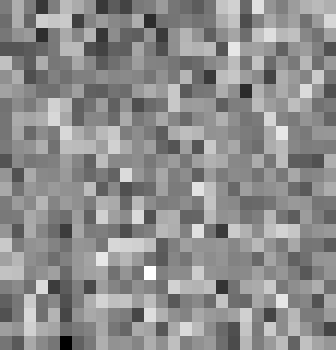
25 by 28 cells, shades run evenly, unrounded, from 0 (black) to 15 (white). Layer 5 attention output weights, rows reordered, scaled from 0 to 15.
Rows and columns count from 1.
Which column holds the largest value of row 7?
26
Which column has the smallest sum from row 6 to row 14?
21
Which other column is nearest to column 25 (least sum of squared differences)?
16
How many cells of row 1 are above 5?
25
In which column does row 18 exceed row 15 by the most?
11
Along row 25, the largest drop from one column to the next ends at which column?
6
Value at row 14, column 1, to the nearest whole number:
10
